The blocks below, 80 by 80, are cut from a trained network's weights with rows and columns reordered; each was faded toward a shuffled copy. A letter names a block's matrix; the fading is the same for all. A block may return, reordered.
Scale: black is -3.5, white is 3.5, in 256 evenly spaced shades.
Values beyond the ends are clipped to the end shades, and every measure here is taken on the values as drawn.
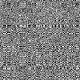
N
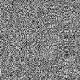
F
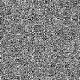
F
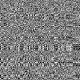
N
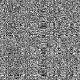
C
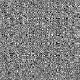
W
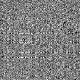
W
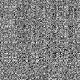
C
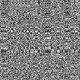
N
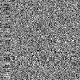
F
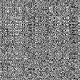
C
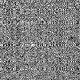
C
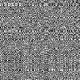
N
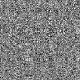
F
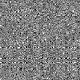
W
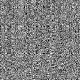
W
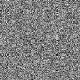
F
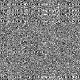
W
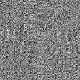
F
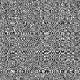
N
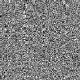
F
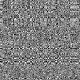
N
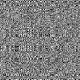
N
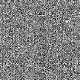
W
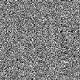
F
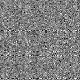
W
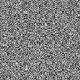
F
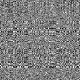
N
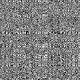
C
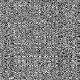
C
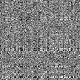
C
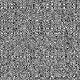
C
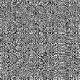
C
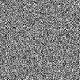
F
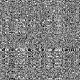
C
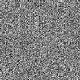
F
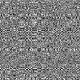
N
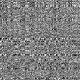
N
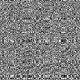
N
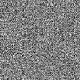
F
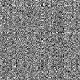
C
